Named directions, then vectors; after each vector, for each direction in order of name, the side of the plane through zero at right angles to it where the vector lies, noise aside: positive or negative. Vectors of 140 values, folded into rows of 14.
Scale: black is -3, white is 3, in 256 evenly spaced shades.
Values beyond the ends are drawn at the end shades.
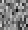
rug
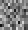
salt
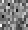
positive, negative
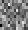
negative, positive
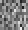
negative, negative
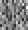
negative, positive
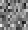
positive, negative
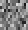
positive, negative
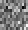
negative, negative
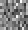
positive, positive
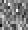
negative, positive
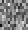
negative, positive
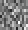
negative, negative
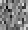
negative, negative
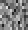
positive, positive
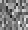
negative, negative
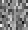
positive, negative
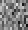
positive, positive
